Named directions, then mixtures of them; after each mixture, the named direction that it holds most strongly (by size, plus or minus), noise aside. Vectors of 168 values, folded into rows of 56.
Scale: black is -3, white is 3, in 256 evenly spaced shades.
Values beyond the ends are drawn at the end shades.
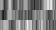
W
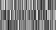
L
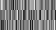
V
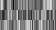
W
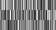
L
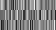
V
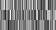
L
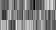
W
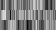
W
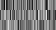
L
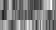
W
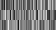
L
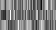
L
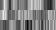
W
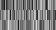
L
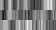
W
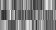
W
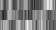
W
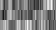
W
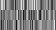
V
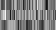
L
